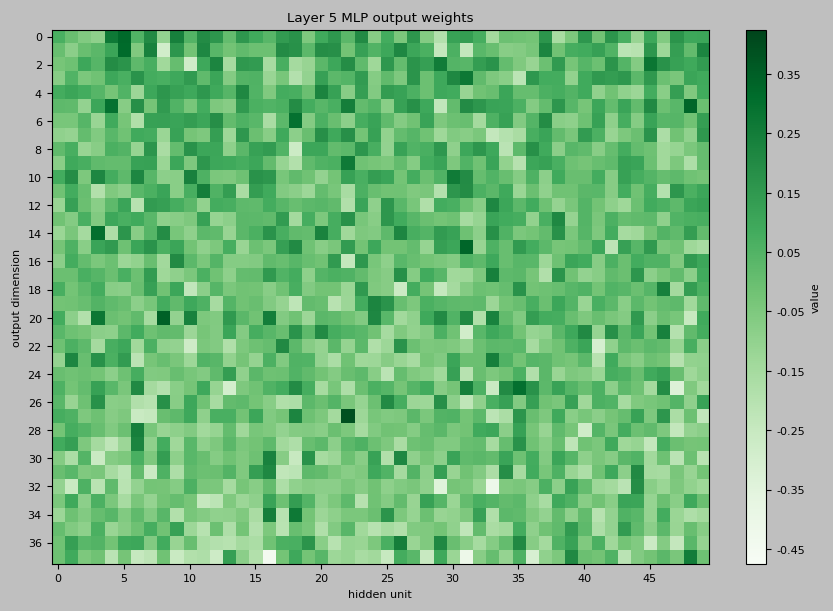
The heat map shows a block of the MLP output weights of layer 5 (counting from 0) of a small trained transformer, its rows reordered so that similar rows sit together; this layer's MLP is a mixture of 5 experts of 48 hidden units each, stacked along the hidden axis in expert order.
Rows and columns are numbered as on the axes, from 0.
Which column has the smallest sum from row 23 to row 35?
47
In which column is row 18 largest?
46
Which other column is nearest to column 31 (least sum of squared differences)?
36
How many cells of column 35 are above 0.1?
7
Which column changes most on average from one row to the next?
31
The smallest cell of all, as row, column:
37, 16
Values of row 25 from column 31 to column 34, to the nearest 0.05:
0.25 0.05 -0.25 0.2
